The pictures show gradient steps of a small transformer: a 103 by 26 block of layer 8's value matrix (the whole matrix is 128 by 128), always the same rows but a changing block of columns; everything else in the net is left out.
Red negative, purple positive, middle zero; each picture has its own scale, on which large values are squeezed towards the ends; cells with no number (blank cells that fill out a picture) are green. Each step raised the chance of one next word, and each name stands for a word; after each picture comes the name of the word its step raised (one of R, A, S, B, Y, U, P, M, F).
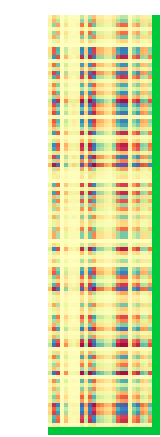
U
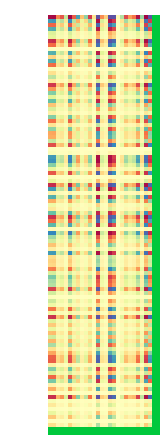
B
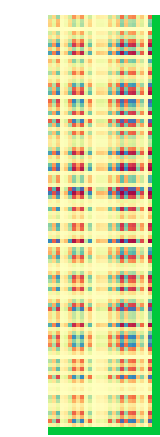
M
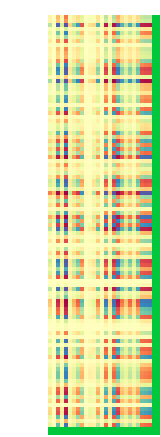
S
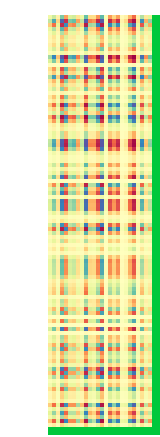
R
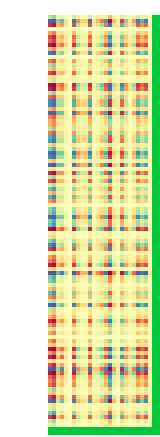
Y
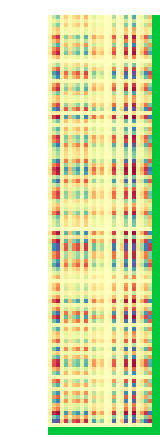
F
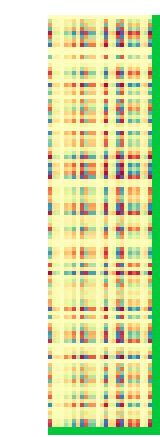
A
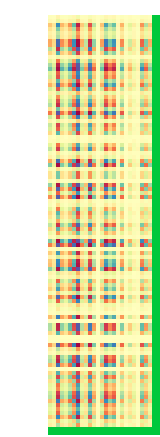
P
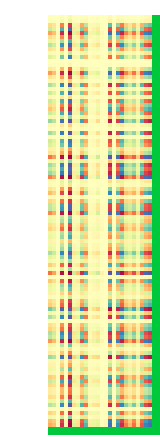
A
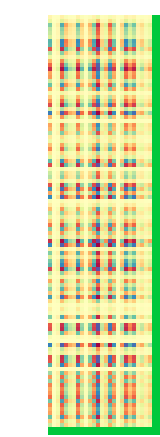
P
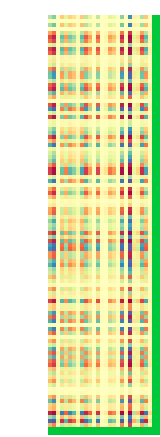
F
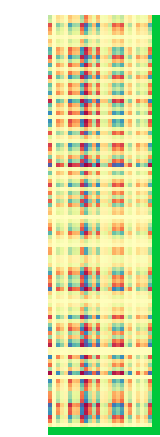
U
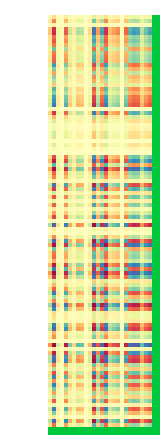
P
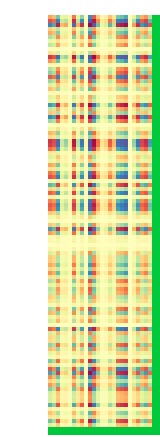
R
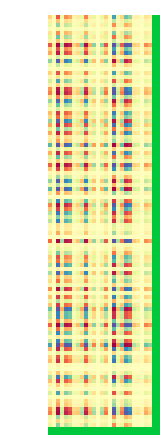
M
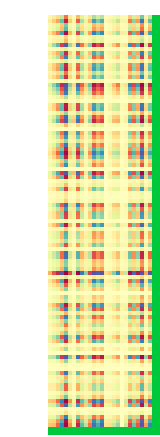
A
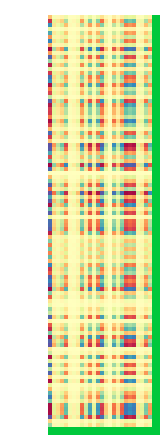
U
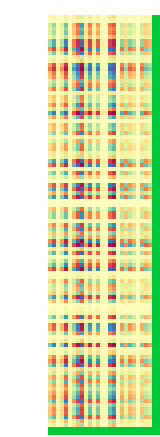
P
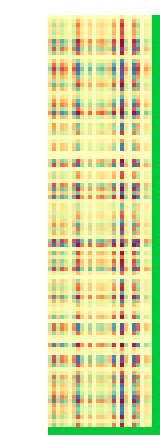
P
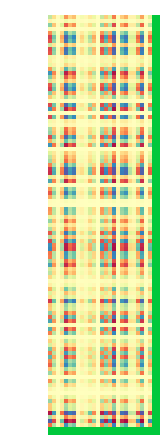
F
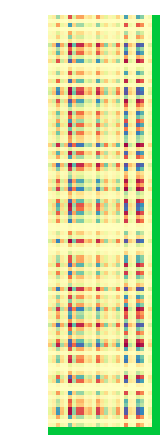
M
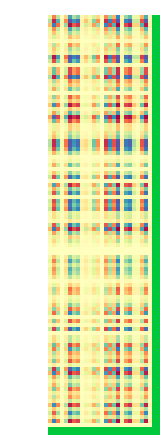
R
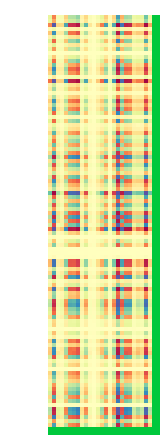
S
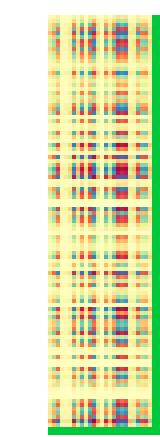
A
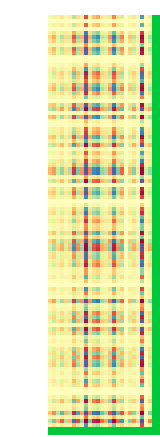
F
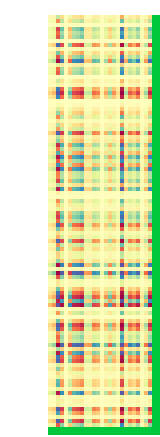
M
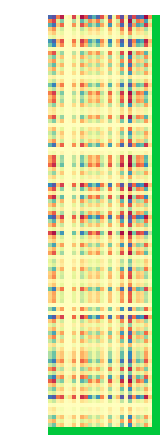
B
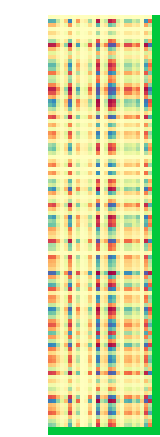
M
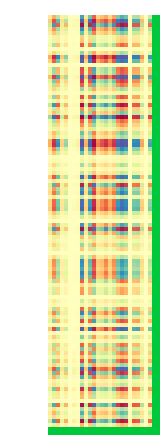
R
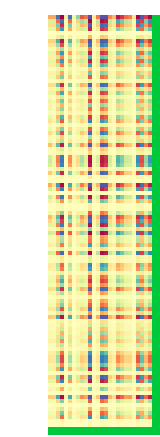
B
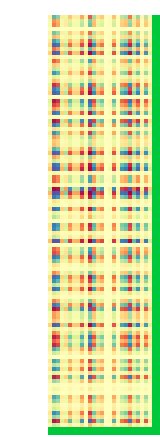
M
